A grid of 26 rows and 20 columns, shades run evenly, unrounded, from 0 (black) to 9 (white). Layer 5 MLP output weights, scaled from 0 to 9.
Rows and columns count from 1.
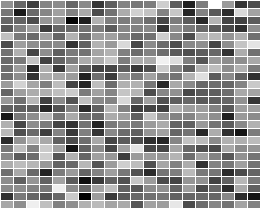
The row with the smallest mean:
25
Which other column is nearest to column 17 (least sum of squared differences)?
13
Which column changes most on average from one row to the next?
6
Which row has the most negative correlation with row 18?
17
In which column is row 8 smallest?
4
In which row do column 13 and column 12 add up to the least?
18
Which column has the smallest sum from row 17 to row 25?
7
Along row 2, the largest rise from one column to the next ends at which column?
19
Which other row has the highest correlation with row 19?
11
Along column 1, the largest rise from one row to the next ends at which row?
16
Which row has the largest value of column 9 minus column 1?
15
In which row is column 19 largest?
2
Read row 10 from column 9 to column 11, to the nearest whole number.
2 5 4
